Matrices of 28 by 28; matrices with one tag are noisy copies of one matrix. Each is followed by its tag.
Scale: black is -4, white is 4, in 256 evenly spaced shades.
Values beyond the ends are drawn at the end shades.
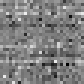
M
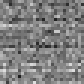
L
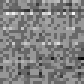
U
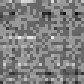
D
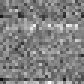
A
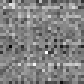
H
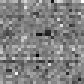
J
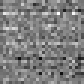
U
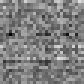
J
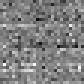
L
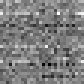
M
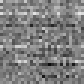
M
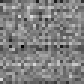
H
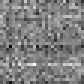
H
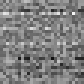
U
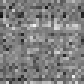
A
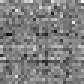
J
